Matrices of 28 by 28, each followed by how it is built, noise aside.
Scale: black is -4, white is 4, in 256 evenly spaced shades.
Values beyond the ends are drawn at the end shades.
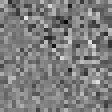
upper triangular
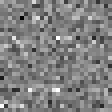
uneven rows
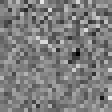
upper triangular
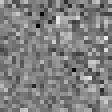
upper triangular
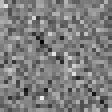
diagonal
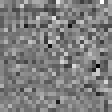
upper triangular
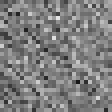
Toeplitz
